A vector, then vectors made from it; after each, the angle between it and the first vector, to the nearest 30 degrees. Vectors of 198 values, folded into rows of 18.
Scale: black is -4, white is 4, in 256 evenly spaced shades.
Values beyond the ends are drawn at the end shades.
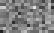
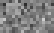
90 degrees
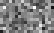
30 degrees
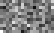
150 degrees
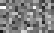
30 degrees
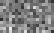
60 degrees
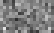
60 degrees
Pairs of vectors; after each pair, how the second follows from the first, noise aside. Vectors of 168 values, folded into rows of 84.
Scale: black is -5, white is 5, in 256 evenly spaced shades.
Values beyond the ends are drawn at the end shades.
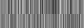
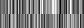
negated, scaled up.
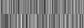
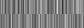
reversed, negated.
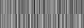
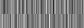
reversed, negated.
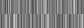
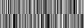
negated, scaled up.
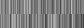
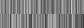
copied.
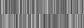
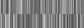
wrapped around.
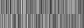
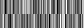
wrapped around, scaled up.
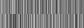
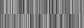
shuffled.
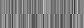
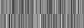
reversed.
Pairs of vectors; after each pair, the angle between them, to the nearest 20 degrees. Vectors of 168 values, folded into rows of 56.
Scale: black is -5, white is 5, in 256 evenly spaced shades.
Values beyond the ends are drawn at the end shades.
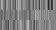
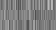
160 degrees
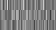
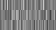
20 degrees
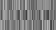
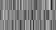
60 degrees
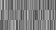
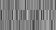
60 degrees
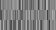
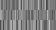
160 degrees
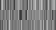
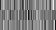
60 degrees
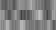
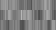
160 degrees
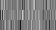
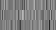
40 degrees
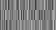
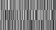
140 degrees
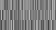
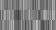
40 degrees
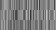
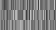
160 degrees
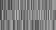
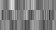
120 degrees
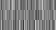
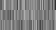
80 degrees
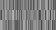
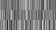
80 degrees
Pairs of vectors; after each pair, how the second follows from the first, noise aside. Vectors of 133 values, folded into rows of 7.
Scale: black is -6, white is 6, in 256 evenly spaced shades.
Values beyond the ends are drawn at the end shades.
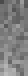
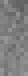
reversed, negated, shrunk.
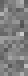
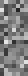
reversed, scaled up.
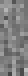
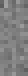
reversed, negated, shrunk.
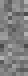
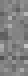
negated, partly zeroed.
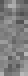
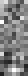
reversed, scaled up.
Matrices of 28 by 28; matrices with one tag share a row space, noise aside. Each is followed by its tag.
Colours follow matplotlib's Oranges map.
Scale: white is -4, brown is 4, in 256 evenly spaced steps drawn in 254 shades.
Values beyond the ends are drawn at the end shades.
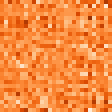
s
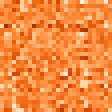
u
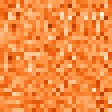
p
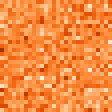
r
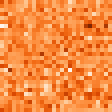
r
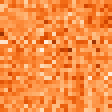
r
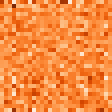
u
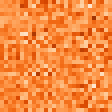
s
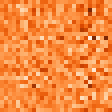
s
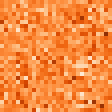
s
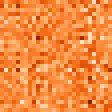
s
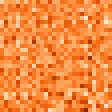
s
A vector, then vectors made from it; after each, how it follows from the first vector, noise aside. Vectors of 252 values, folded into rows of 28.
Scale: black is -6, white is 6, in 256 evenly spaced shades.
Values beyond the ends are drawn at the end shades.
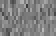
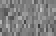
wrapped around.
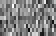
reversed, scaled up.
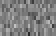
wrapped around.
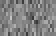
wrapped around.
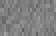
wrapped around, shrunk.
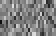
reversed, scaled up.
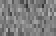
sign-scrambled.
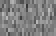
sign-scrambled.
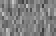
negated.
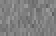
wrapped around, shrunk.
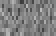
negated.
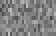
sign-scrambled.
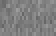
wrapped around, shrunk.
